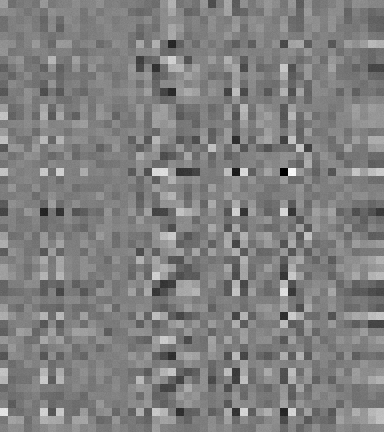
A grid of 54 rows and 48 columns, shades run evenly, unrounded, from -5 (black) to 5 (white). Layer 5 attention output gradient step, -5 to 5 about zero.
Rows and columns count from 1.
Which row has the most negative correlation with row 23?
6
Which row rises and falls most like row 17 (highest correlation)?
1
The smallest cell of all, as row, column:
22, 36
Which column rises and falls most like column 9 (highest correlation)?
5
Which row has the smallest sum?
27
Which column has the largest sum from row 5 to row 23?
37
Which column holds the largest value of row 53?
48
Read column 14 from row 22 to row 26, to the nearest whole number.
0 0 0 0 0
